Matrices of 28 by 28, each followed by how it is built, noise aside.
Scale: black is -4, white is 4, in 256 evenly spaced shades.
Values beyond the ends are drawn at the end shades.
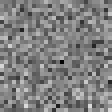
noise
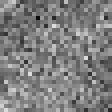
smooth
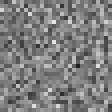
noise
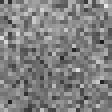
smooth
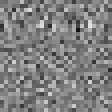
low rank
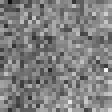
smooth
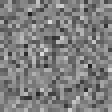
noise
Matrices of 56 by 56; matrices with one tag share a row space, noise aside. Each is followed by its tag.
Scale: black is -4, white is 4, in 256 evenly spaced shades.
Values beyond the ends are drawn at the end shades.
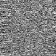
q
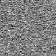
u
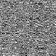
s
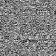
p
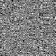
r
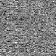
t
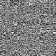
r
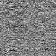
t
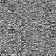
u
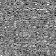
p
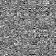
p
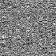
q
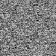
s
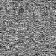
t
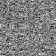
t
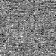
t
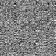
p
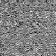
s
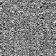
r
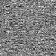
t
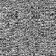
t
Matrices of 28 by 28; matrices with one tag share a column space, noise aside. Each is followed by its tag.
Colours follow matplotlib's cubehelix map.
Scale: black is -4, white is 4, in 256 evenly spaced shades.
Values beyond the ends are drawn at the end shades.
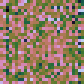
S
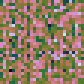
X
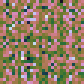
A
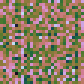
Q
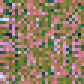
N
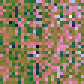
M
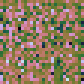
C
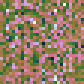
C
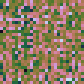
S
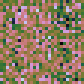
S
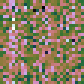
S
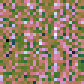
N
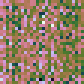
S
